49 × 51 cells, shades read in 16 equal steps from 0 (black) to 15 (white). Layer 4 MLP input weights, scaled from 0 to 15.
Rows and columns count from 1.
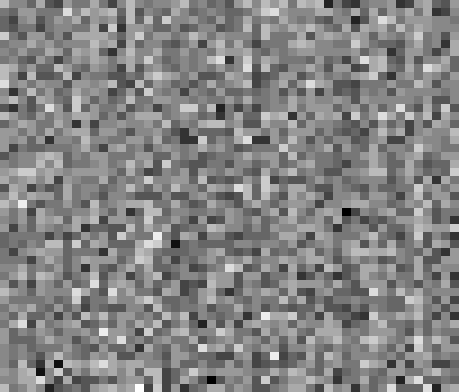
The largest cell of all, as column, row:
16, 49
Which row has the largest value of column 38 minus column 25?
15
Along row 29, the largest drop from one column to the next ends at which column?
10
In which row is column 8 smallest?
30
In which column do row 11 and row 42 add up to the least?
29
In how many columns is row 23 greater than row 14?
25
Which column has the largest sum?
47
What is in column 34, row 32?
9
